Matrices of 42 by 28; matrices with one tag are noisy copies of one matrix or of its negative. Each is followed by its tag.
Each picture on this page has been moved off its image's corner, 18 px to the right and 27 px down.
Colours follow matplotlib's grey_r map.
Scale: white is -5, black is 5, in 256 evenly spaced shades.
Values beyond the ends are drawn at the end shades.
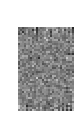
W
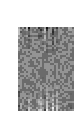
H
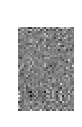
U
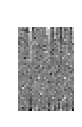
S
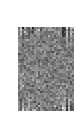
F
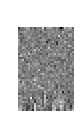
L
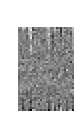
S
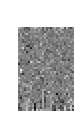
L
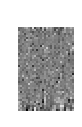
L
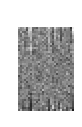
S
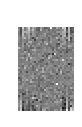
F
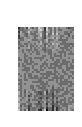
H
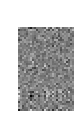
U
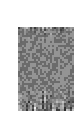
L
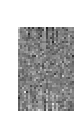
H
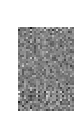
U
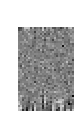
L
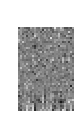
L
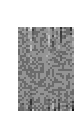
S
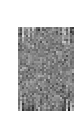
F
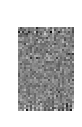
W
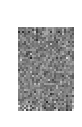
W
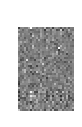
U
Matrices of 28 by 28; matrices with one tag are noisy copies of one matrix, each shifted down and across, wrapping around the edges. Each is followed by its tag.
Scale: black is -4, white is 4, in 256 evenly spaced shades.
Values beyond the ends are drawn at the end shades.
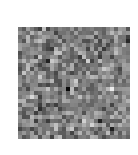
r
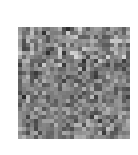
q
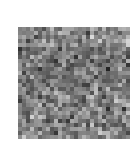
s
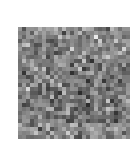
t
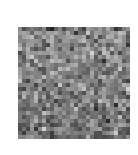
t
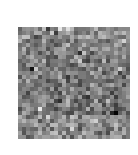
t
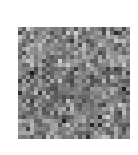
s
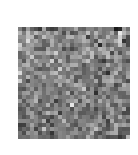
t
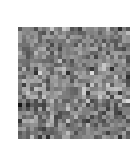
q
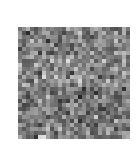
s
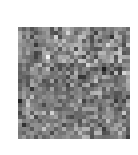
q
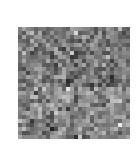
t
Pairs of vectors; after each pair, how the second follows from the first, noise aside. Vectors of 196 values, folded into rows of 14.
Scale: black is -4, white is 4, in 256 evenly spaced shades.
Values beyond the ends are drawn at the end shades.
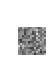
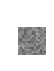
shrunk.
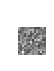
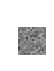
wrapped around, negated, shrunk.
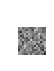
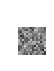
copied.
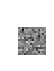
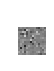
reversed, partly zeroed.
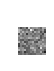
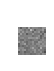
shrunk.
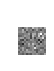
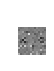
reversed, partly zeroed.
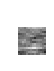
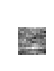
copied.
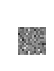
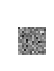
wrapped around, negated.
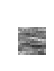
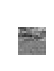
reversed, partly zeroed.
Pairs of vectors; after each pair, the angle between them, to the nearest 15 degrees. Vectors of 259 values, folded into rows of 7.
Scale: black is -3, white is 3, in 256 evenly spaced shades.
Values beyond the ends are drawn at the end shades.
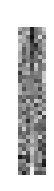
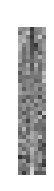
15 degrees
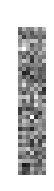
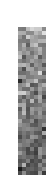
90 degrees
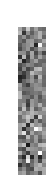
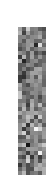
15 degrees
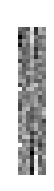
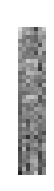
90 degrees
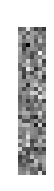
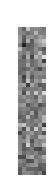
60 degrees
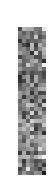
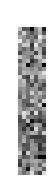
150 degrees
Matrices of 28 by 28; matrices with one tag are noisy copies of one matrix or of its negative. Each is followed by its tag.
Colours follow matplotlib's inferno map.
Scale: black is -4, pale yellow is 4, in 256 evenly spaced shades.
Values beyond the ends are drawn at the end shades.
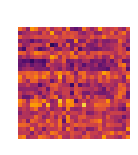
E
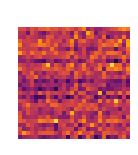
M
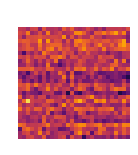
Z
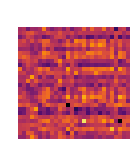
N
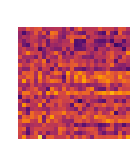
Z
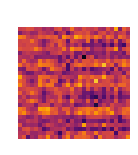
N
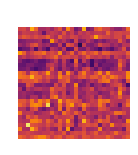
E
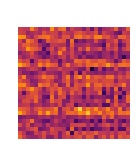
N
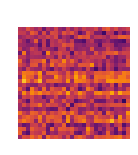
Z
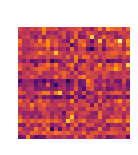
M
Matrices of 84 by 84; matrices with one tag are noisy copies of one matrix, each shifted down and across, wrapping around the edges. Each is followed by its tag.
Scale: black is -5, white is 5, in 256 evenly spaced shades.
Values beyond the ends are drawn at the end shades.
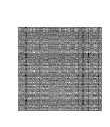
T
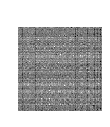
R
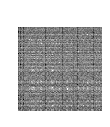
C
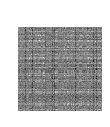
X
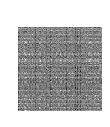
C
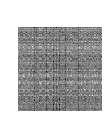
R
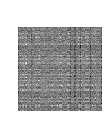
T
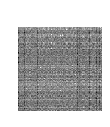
R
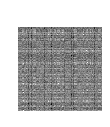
X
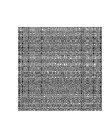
R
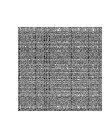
C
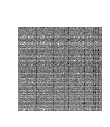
C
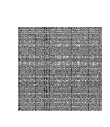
C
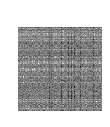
R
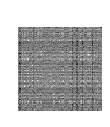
T
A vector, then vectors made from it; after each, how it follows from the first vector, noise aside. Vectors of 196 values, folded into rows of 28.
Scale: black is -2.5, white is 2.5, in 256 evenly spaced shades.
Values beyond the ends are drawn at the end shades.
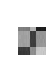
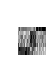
copied.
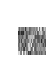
reversed, negated, partly zeroed.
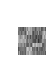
wrapped around, negated, shrunk.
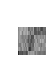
reversed, shrunk.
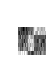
reversed, negated.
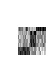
copied.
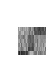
reversed, shrunk.
